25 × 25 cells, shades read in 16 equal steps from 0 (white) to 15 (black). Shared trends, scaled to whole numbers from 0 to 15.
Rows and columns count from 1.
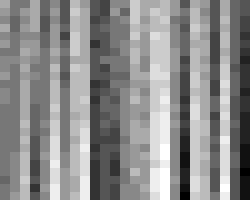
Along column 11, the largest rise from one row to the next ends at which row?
9
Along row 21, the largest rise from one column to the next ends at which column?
10
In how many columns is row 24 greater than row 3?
9
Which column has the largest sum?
25
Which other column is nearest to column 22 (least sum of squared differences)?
11
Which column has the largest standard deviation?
4
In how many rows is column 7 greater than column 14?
22
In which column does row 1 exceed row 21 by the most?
6
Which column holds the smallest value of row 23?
17
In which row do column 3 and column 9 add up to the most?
1
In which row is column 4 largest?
24
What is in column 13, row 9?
8
